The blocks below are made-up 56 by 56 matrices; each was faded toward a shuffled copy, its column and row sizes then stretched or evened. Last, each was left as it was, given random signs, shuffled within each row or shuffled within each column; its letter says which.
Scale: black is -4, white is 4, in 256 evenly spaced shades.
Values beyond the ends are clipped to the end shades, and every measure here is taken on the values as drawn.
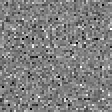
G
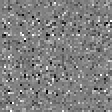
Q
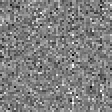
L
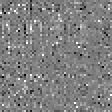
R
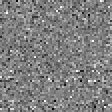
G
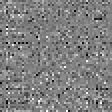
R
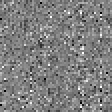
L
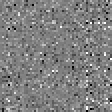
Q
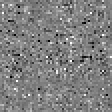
Q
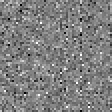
L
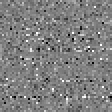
G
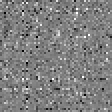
R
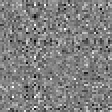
R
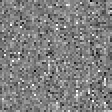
L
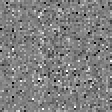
L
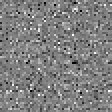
R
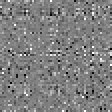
R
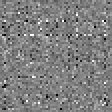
R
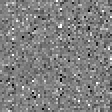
L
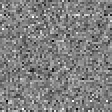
G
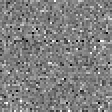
G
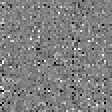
Q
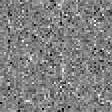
L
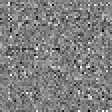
Q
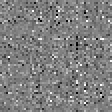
Q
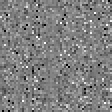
L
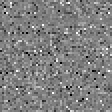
G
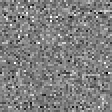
G
